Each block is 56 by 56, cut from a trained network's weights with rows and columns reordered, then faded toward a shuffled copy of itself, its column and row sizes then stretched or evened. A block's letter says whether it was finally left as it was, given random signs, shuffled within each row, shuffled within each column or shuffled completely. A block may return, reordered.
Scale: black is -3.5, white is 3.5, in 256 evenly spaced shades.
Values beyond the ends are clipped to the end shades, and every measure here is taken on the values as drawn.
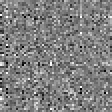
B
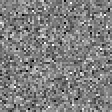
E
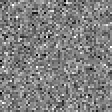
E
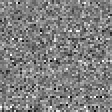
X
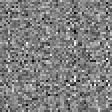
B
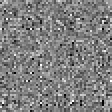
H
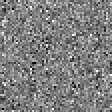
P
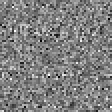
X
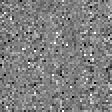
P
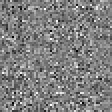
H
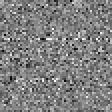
X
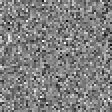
P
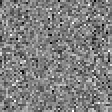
P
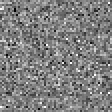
X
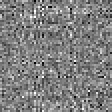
B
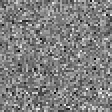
X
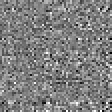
B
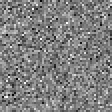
E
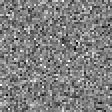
E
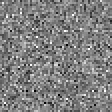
X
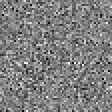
X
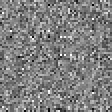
H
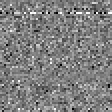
X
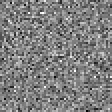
X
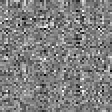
B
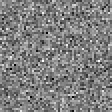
E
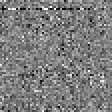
H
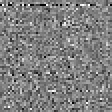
H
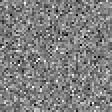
E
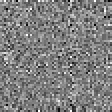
B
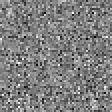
H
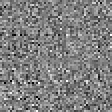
B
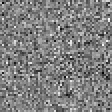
H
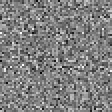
X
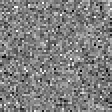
E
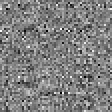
B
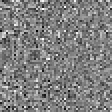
B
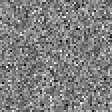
E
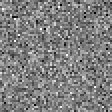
E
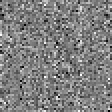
P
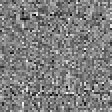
H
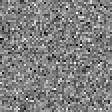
E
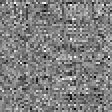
B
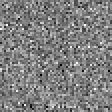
X
